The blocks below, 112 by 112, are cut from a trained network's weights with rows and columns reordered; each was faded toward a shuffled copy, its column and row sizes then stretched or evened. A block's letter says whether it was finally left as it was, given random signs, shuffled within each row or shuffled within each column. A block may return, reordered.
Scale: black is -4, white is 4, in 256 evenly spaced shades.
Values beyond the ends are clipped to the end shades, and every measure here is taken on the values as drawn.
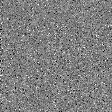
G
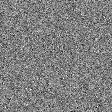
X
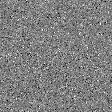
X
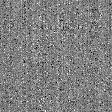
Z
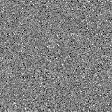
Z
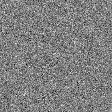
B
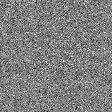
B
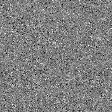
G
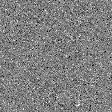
G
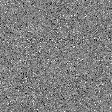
G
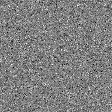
X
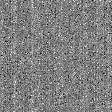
Z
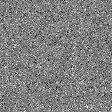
X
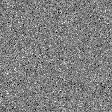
B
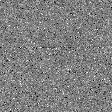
X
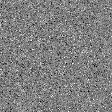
G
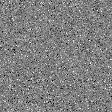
X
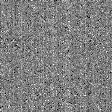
Z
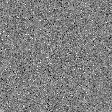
B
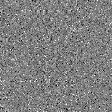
Z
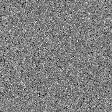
B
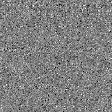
Z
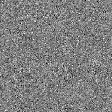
Z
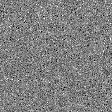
Z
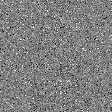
Z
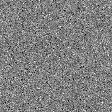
B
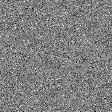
X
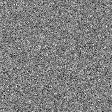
X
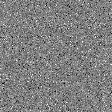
G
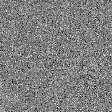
Z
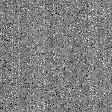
B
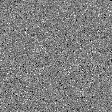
G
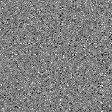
Z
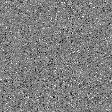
G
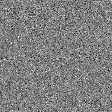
G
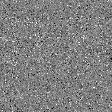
G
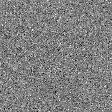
X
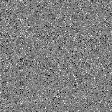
Z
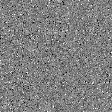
Z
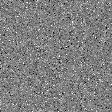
B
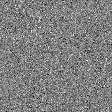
B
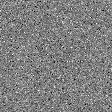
X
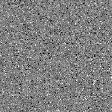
Z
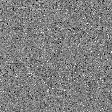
X
